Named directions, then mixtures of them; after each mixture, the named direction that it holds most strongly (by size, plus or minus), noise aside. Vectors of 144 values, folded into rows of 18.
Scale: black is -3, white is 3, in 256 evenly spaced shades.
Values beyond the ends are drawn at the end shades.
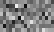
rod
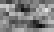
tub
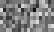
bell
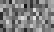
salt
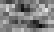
tub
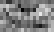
tub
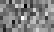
salt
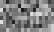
bell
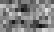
tub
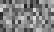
salt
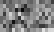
rod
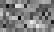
rod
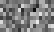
bell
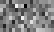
rod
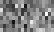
rod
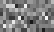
rod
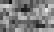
tub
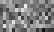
rod
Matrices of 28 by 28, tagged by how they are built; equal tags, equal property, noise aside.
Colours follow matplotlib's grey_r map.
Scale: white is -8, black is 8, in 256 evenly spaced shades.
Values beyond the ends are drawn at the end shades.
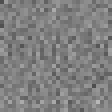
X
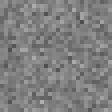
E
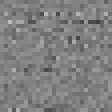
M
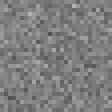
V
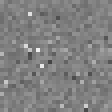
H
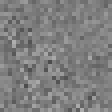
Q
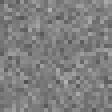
V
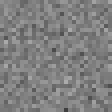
V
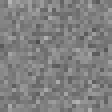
E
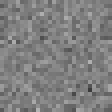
X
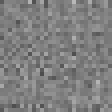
X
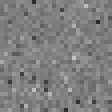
H
